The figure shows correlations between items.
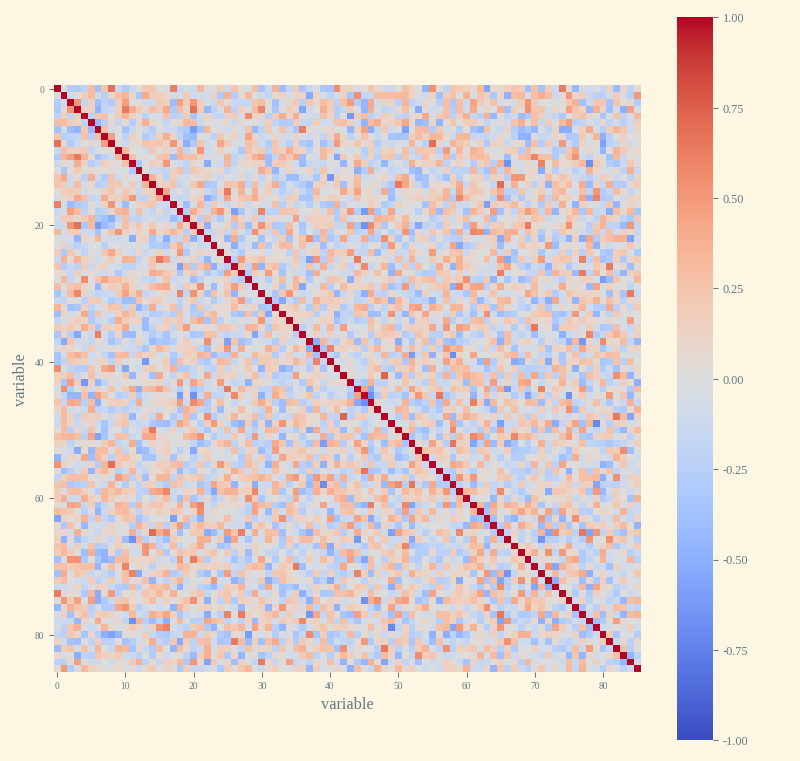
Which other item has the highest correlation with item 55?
8
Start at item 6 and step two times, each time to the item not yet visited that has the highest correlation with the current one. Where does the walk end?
78
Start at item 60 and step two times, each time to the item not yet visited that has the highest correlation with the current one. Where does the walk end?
4
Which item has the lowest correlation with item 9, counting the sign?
80
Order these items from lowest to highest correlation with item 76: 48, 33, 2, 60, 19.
60, 48, 19, 2, 33
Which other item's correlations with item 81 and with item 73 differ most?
66
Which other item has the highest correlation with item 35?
70
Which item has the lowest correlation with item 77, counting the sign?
37
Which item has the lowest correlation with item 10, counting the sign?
41
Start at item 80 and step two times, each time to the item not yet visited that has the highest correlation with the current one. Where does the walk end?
22
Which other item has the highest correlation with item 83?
53
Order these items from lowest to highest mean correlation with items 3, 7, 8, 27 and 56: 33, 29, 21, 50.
33, 50, 21, 29
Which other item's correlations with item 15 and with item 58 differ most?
79
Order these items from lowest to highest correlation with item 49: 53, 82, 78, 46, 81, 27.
27, 81, 46, 53, 82, 78
